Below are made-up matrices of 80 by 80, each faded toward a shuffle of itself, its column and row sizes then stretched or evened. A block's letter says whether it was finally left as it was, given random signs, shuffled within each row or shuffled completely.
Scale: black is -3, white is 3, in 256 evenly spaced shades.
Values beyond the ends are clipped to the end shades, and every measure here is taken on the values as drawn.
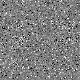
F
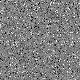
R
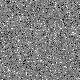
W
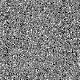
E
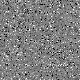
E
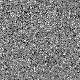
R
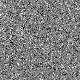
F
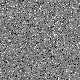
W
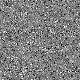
R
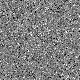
W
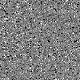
E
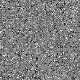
E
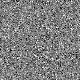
F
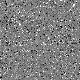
F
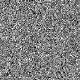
E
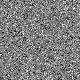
W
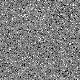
R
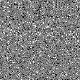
E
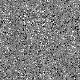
F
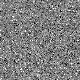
F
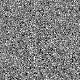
F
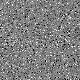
R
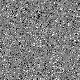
R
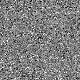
R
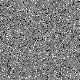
F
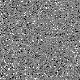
E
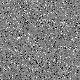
R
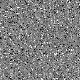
E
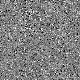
F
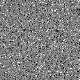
E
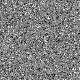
R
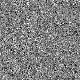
F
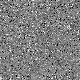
R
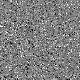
E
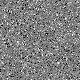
W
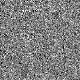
E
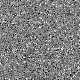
R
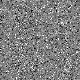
F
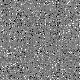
E
